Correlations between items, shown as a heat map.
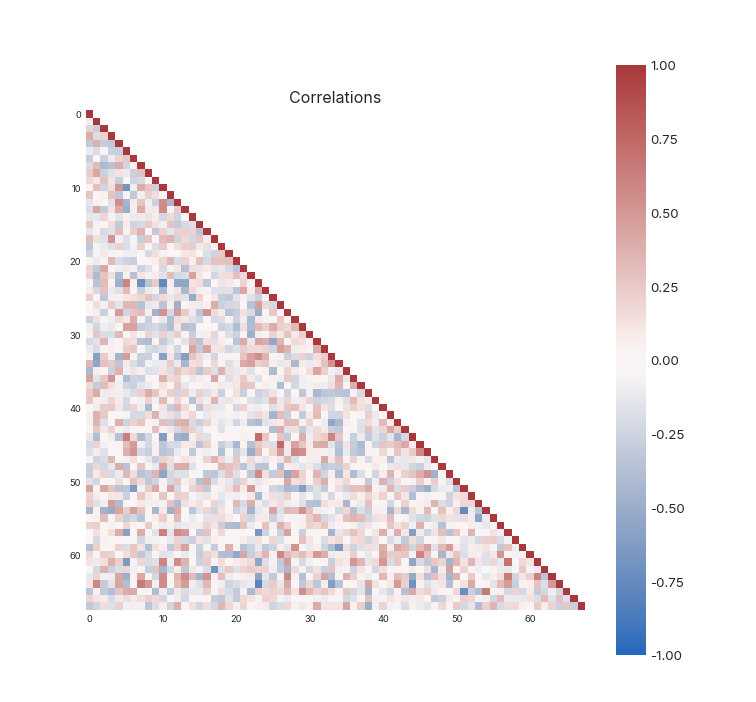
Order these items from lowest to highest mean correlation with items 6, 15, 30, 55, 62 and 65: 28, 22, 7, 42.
22, 7, 42, 28
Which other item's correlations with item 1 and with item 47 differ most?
34
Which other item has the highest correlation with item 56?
60
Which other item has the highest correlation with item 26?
45
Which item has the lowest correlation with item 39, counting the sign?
14
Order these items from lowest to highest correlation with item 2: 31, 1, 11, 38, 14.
1, 38, 11, 14, 31
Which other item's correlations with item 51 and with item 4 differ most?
54
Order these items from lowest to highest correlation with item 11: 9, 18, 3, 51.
18, 9, 3, 51
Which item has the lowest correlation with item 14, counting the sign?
25
